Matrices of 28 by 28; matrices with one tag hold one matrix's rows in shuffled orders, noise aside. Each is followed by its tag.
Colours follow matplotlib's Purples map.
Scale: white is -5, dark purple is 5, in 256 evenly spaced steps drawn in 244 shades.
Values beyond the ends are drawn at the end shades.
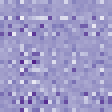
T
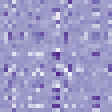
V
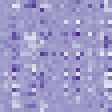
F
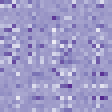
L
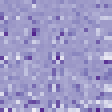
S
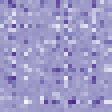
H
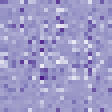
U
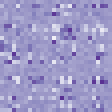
L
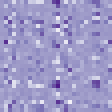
V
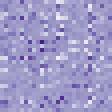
U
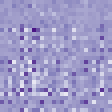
T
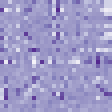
S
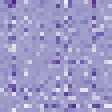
H
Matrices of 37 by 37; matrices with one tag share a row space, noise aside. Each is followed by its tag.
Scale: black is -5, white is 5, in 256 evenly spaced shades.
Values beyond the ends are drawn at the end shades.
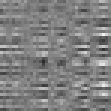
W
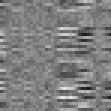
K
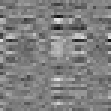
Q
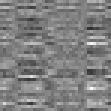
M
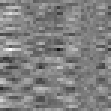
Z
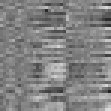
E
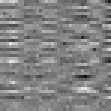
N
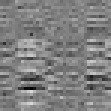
M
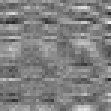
N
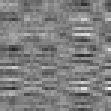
N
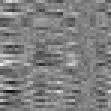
Z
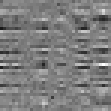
W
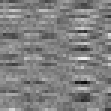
N
